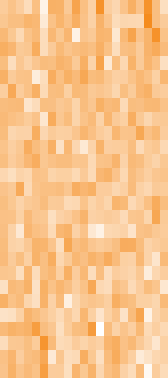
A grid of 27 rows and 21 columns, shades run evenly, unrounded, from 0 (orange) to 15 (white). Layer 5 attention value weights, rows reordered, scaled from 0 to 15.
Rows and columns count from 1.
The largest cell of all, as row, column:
24, 13
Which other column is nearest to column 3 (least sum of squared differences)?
12
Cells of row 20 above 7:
15
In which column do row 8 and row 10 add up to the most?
4
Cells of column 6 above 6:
21
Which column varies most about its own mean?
19
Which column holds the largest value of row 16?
7
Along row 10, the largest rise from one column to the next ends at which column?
6
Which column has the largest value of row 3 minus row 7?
10
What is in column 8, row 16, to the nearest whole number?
9
